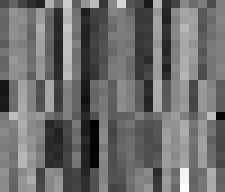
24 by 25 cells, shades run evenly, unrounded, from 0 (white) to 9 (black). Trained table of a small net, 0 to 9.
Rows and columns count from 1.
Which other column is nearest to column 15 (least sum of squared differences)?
9
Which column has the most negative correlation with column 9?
7
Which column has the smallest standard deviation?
15
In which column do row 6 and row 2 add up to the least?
8
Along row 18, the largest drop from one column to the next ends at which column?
12
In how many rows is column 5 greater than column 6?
8
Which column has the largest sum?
10
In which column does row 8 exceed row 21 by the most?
19
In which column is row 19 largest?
11
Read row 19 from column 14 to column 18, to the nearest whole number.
5 5 6 6 6
